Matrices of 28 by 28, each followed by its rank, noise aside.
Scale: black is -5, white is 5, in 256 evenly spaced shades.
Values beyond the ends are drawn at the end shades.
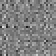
four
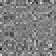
five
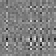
one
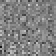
five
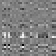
two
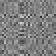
two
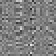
four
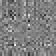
four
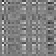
one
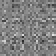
three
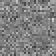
five
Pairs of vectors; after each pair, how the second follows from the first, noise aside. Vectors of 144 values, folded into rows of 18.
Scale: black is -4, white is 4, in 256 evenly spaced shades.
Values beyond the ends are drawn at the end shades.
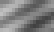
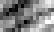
reversed, scaled up.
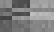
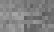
reversed, shrunk.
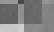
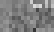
reversed, partly zeroed.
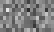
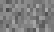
negated, shrunk.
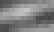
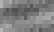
negated, shrunk.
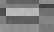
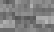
wrapped around, shrunk.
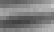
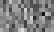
shuffled.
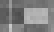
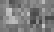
reversed, partly zeroed.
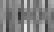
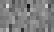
reversed, negated, partly zeroed.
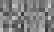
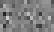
reversed, negated, partly zeroed.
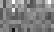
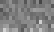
reversed, shrunk.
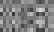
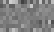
reversed, negated, partly zeroed.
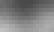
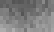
shrunk.
